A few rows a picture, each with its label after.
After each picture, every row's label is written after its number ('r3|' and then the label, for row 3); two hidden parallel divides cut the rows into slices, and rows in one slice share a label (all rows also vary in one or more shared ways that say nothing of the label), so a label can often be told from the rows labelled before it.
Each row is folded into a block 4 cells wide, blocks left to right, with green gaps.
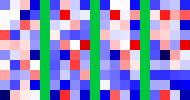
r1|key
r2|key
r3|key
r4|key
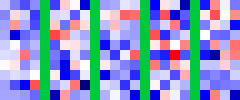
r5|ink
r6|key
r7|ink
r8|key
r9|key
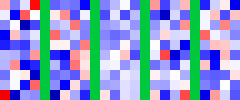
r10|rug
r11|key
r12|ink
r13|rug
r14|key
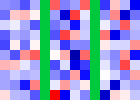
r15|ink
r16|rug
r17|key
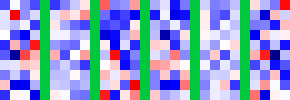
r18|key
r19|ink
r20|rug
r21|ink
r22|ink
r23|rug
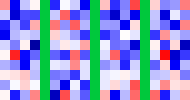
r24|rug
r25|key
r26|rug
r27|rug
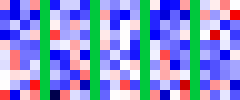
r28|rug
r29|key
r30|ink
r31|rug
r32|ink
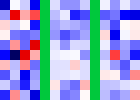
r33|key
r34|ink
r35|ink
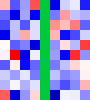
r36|rug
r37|key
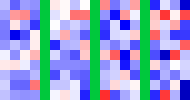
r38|ink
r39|ink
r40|rug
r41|key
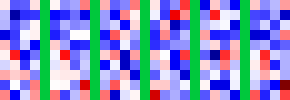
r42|rug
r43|rug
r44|rug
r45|rug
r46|key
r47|rug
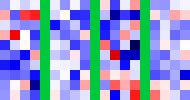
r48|ink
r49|ink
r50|rug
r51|ink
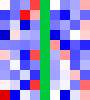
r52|rug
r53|rug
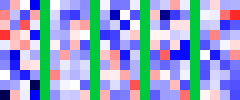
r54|key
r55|ink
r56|rug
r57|ink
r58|ink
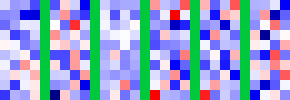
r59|ink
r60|key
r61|ink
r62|rug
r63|rug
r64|key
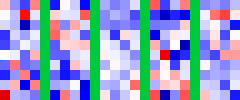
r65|rug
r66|key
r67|ink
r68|rug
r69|ink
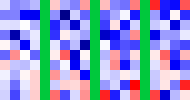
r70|ink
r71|rug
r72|rug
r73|rug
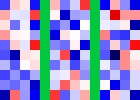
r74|key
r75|rug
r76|key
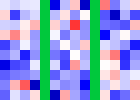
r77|ink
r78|key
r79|rug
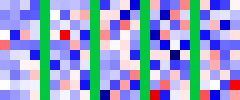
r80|ink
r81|ink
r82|key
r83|rug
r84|rug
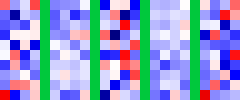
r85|rug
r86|ink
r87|key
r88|ink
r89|rug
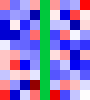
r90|rug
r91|rug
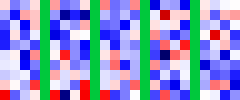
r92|rug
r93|rug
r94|rug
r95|key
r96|ink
